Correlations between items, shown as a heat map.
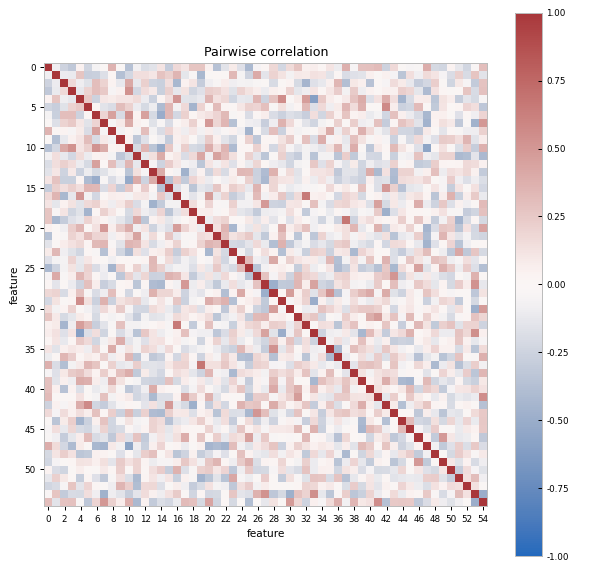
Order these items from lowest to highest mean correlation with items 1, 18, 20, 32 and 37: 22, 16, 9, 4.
9, 22, 4, 16
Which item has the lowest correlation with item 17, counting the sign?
13
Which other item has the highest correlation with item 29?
4
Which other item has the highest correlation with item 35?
28
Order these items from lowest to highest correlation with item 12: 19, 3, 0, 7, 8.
19, 0, 7, 3, 8
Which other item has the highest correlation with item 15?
42
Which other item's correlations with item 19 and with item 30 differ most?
37
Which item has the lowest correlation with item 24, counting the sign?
36
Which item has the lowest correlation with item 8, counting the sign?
25
